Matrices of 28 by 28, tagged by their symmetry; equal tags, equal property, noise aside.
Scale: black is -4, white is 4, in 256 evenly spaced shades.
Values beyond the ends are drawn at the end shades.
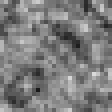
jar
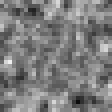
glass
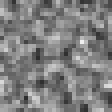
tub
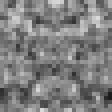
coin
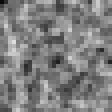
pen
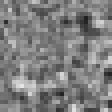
tub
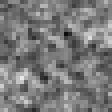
glass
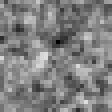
tub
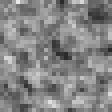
jar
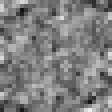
glass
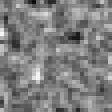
tub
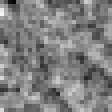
tub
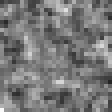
jar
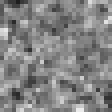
jar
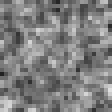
pen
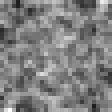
glass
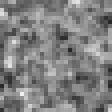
pen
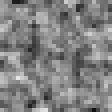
glass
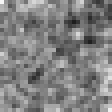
jar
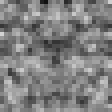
coin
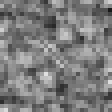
glass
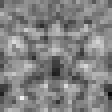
coin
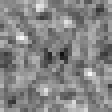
glass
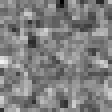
tub
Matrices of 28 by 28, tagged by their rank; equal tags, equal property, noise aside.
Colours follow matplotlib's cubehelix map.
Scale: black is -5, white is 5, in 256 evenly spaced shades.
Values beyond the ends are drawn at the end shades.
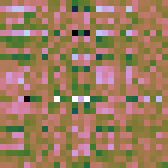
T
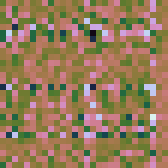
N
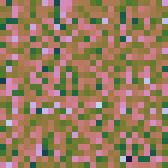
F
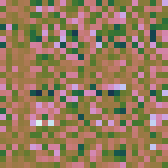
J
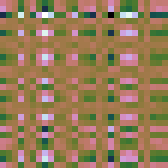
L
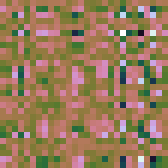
T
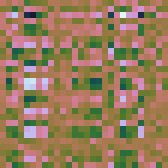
T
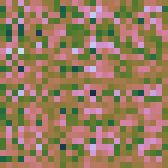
N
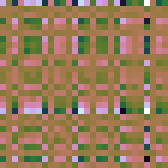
L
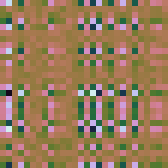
L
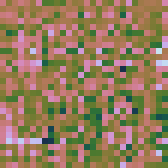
F
